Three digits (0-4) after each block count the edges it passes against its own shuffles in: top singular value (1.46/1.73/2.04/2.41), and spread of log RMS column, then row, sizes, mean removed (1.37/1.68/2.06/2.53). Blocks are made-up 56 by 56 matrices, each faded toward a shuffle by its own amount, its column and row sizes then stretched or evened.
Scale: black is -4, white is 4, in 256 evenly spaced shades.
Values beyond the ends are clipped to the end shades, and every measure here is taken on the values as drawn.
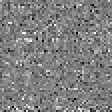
1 0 3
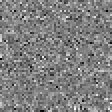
0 1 3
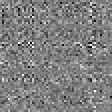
3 2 4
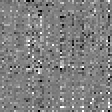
3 4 3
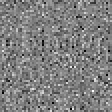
2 1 1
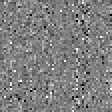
1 3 0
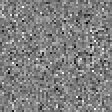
0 1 0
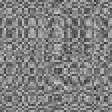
4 2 1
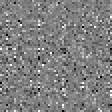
2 3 1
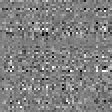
2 3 4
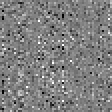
1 3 0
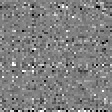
2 2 4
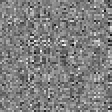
3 3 1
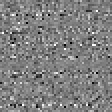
2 2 4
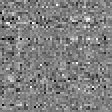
2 1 4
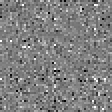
1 2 2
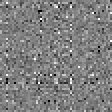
3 3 2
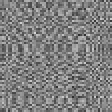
4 2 2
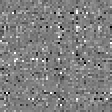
1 2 3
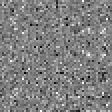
2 3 2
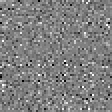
2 1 2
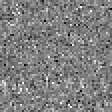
0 0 1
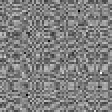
4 2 1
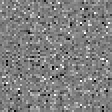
1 1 1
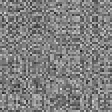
4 1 0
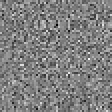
3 3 1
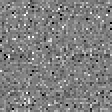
1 0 1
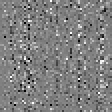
2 4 0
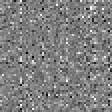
3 3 1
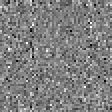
1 2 0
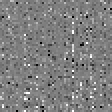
0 4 2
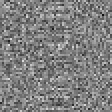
3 1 1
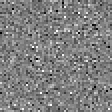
1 1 1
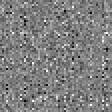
0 4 2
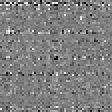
3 1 4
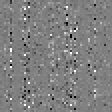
0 4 0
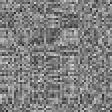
3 1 1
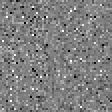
0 1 2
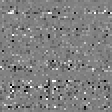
0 1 4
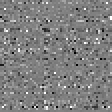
1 0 4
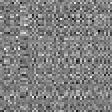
4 0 4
